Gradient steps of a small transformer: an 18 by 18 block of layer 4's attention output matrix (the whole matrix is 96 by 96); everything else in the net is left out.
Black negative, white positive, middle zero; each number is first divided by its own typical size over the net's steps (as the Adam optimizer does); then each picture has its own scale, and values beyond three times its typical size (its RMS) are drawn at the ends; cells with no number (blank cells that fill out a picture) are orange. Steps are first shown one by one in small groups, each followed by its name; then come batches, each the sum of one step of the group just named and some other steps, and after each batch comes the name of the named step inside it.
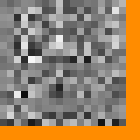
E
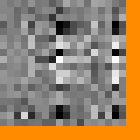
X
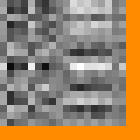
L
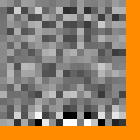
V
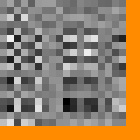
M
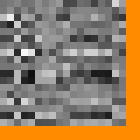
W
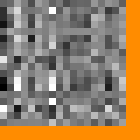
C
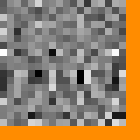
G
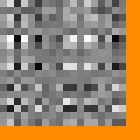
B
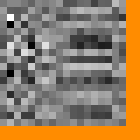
W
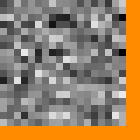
W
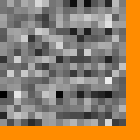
E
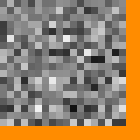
M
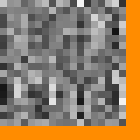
C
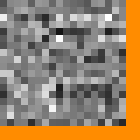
E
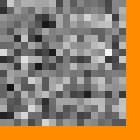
B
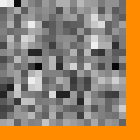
B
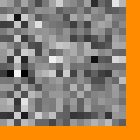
W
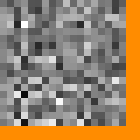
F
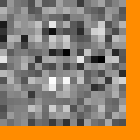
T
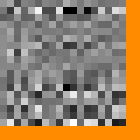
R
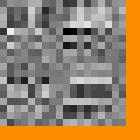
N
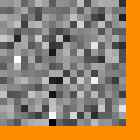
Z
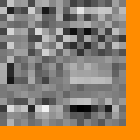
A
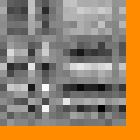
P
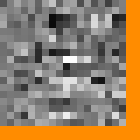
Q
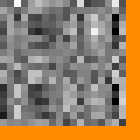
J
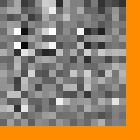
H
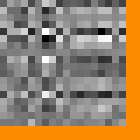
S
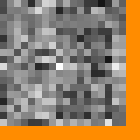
H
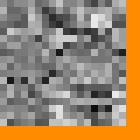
N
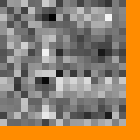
Q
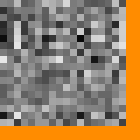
H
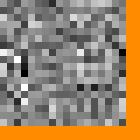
Z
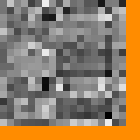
R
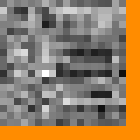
P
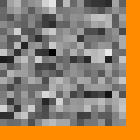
H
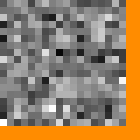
T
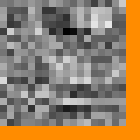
N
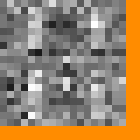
Q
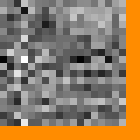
P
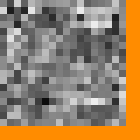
J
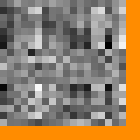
N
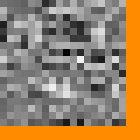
T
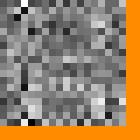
Q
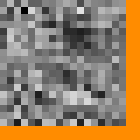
R
